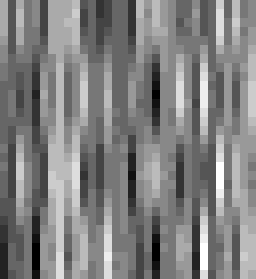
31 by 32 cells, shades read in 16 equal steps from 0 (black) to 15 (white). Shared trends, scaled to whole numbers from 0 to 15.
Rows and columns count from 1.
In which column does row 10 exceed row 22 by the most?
23
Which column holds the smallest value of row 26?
5
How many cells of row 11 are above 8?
10
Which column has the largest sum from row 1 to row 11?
8
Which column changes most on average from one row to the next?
20
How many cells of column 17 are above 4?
17
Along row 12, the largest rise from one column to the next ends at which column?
26
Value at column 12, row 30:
7
